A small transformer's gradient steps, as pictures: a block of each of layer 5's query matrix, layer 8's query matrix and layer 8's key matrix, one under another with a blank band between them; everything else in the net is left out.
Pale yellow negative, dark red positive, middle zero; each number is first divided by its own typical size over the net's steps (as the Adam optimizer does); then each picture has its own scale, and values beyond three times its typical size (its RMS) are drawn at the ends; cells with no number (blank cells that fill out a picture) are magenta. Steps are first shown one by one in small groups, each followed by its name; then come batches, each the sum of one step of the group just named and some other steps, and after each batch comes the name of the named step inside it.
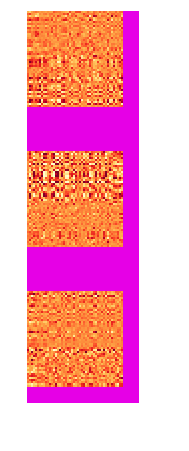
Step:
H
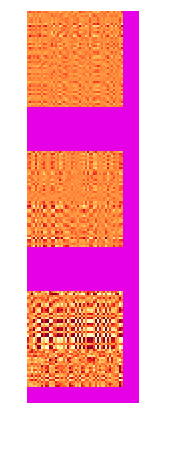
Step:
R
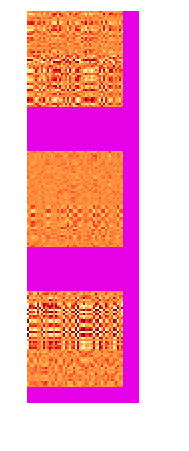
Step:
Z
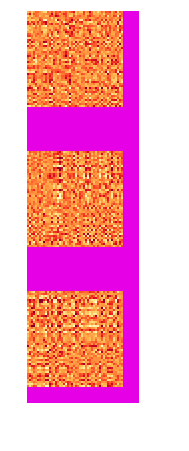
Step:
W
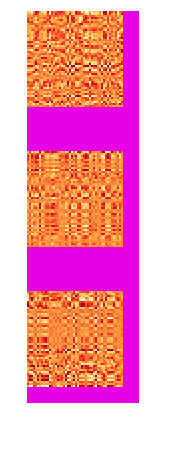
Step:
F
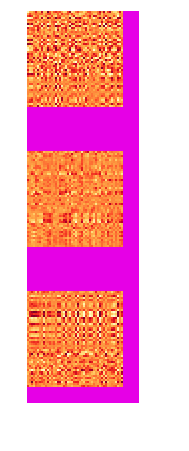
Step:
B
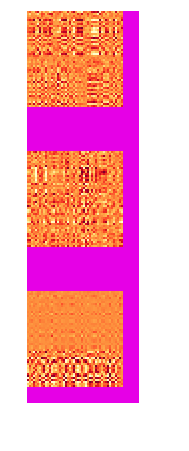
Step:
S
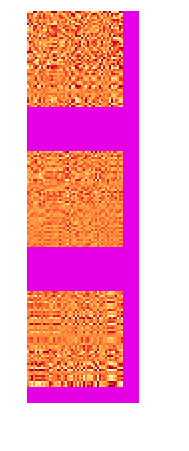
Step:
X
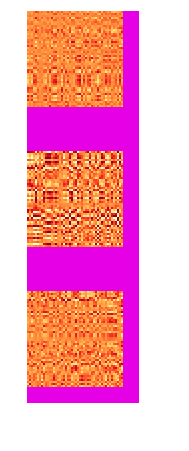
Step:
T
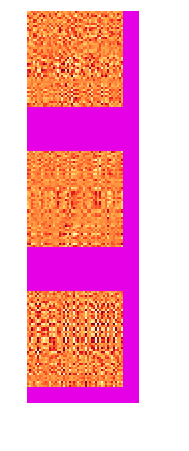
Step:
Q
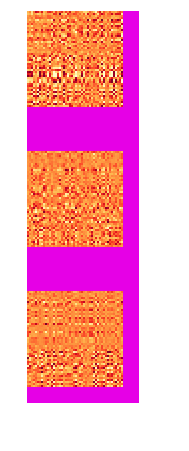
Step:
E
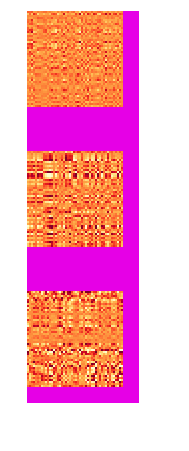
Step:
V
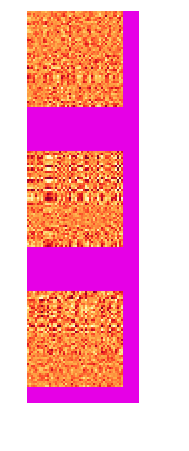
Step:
W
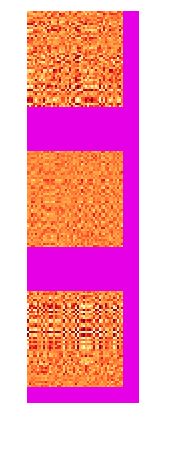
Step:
Z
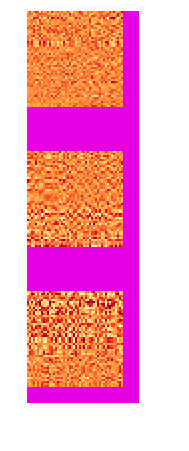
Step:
R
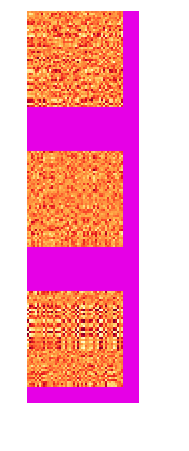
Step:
Z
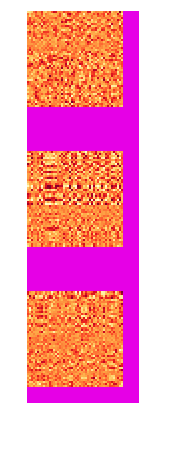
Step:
X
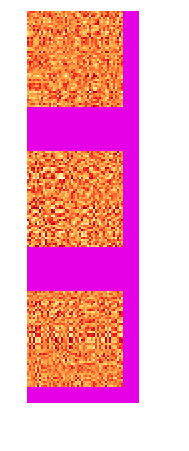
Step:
T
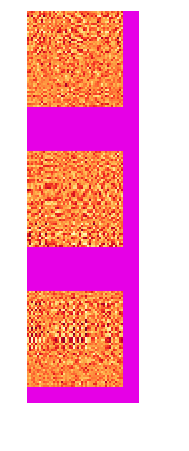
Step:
Q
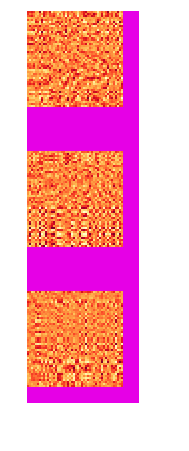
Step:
V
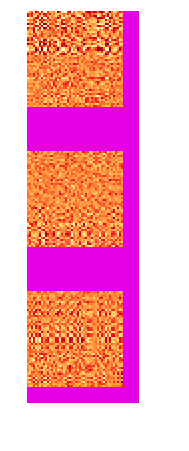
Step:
B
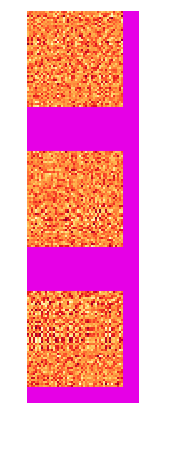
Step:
V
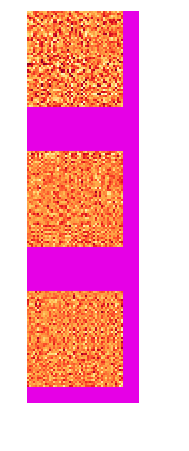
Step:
Q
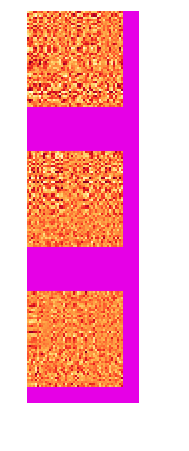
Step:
H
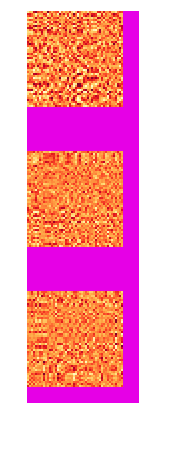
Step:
T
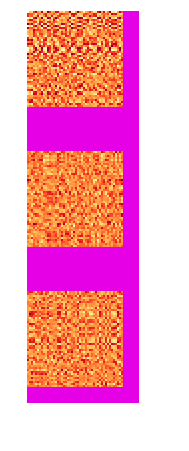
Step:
B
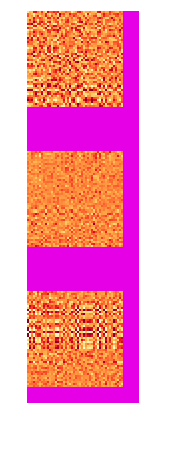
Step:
Z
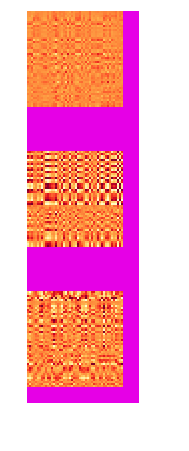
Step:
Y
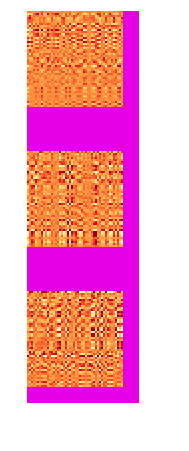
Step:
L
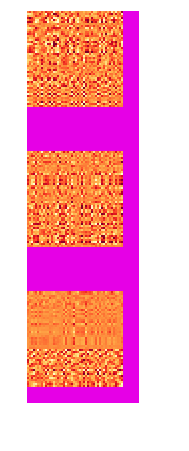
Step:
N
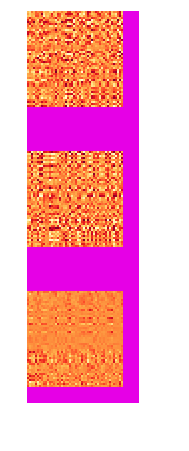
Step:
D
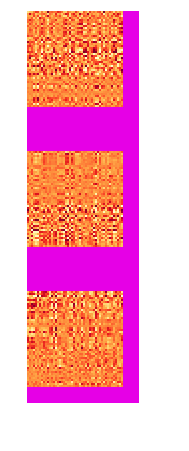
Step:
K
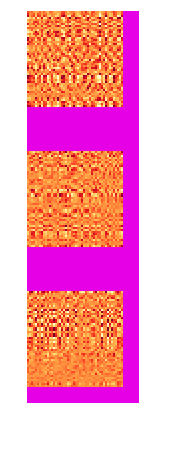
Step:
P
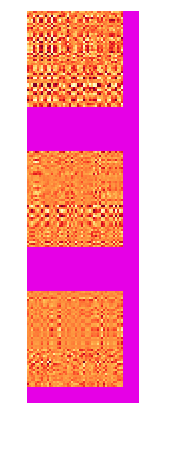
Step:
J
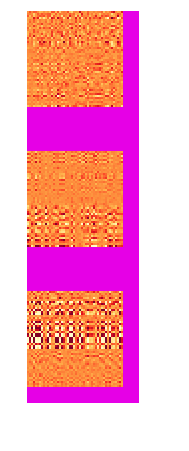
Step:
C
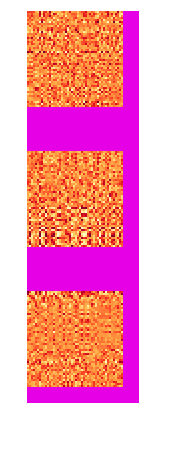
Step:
N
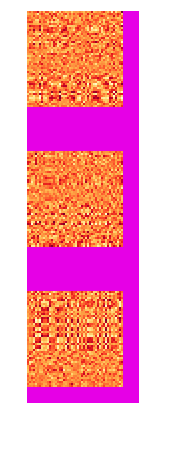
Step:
N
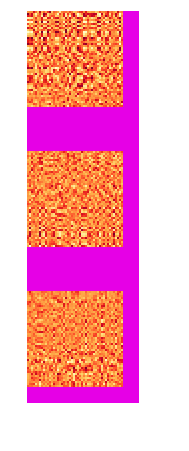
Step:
P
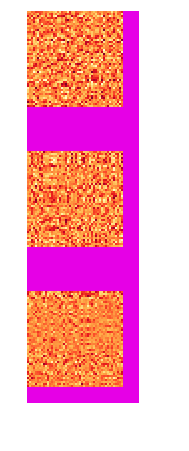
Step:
D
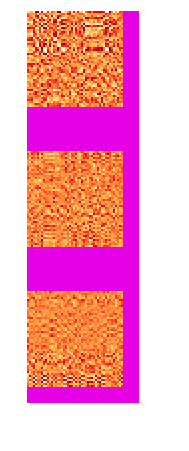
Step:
J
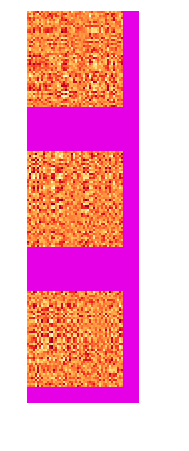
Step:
N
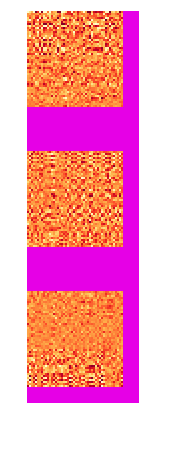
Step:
D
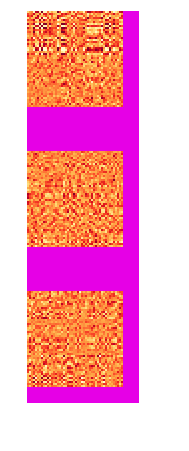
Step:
L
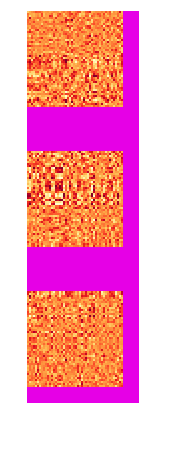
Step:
D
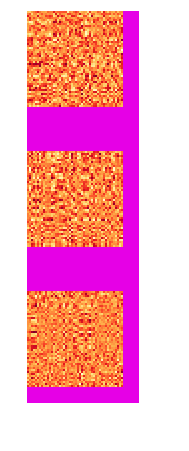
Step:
K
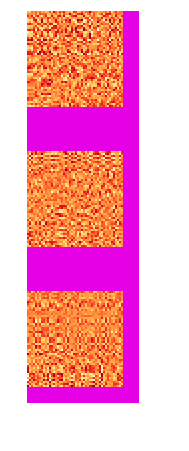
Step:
J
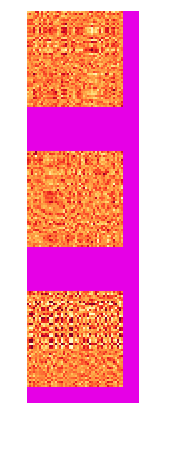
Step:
K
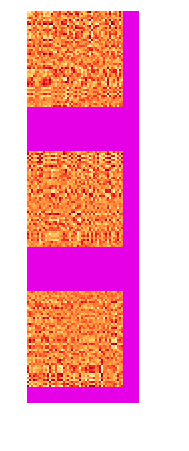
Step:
D
